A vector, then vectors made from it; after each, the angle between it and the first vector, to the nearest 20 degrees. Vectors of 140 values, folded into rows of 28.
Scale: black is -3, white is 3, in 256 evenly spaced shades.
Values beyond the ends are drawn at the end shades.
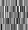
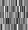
20 degrees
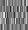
60 degrees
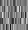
120 degrees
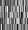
140 degrees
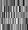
120 degrees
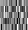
40 degrees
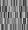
100 degrees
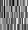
120 degrees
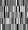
160 degrees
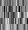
140 degrees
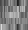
120 degrees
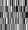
80 degrees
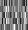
100 degrees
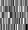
80 degrees
